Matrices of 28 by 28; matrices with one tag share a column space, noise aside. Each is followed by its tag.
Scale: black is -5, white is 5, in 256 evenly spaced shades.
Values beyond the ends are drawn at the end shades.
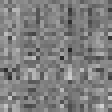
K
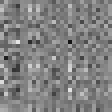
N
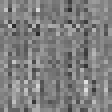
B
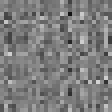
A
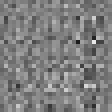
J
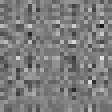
N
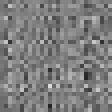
J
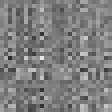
K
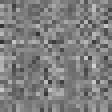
N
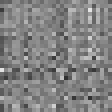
K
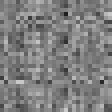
A
